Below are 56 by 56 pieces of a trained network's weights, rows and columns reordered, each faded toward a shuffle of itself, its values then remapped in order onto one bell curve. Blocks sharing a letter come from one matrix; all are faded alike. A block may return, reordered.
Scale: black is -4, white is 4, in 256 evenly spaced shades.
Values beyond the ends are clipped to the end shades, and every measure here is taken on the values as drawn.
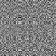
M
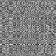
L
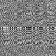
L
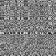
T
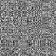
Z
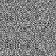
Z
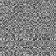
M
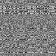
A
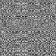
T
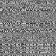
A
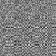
T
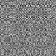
M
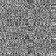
M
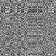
L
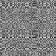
L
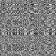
T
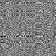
L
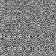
T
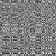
L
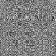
Z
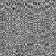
M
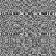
L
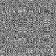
Z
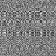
L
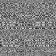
A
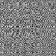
M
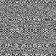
A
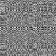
L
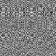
M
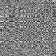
M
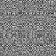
T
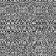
T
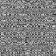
A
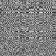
L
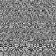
A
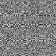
A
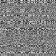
A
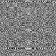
T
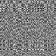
M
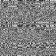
A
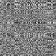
M
